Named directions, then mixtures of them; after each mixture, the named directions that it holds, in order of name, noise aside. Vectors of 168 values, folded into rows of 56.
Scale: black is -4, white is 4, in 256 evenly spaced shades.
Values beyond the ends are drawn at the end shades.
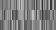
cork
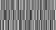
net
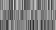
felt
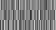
net.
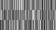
cork, felt, net.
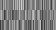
cork, felt, net.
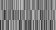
cork, felt, net.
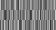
net.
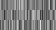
cork, net.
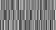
net.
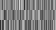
cork, felt, net.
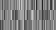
cork.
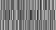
cork, net.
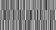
net.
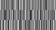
net.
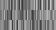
cork, felt.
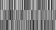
felt.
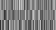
cork, felt, net.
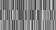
cork, felt.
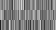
cork, felt, net.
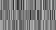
cork, felt, net.
